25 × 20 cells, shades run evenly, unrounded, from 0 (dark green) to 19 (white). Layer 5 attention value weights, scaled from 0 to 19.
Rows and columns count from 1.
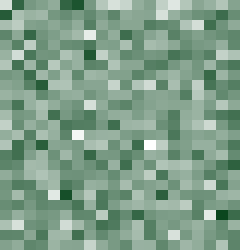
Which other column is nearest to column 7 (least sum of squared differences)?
2
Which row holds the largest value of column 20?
6
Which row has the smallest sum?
22
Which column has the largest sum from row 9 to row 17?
13
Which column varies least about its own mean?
16
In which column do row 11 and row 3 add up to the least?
18
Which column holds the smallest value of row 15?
4
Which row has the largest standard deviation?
1
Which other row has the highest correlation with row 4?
25
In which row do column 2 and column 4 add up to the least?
15
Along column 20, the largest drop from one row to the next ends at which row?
7
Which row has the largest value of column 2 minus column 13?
23
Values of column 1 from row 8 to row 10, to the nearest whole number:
8 10 11
